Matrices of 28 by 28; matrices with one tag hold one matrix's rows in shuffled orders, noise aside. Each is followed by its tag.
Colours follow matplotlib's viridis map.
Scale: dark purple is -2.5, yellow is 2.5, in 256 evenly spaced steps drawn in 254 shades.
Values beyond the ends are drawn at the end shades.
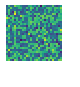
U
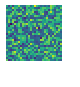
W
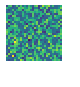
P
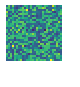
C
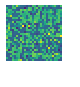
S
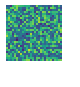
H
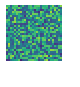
U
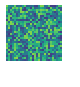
U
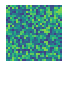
H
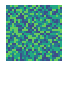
P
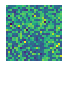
W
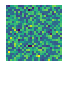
P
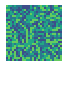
H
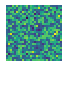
W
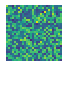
S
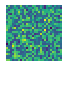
S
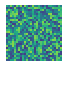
P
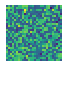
C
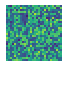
U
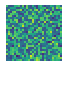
P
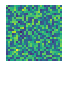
P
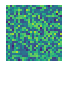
U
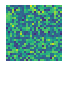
H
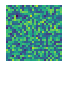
S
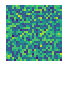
S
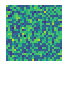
S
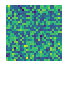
H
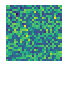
S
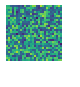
H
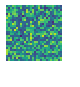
H
